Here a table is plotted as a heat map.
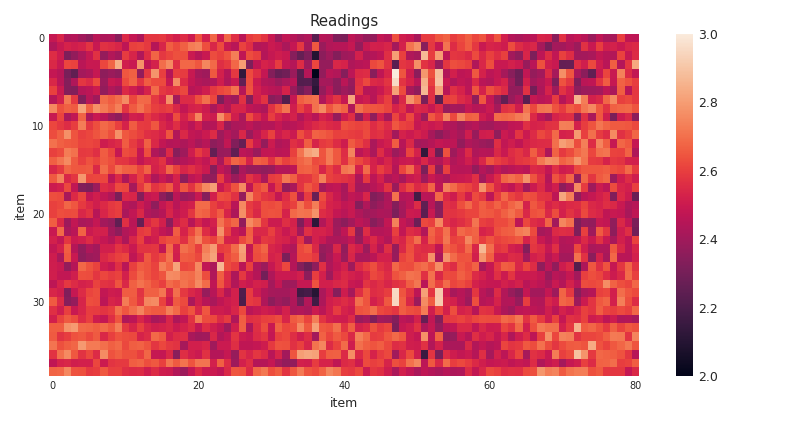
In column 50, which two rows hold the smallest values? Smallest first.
18, 21
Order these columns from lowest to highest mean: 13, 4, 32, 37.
32, 37, 4, 13
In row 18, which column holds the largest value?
70
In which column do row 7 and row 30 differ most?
53
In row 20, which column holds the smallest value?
51
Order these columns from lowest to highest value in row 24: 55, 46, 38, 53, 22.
38, 53, 46, 55, 22
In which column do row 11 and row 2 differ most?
36
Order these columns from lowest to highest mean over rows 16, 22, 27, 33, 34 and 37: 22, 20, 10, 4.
22, 10, 20, 4
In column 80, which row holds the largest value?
3
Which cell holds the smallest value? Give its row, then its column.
4, 36
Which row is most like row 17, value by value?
25
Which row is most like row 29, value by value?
5
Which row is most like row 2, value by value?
6
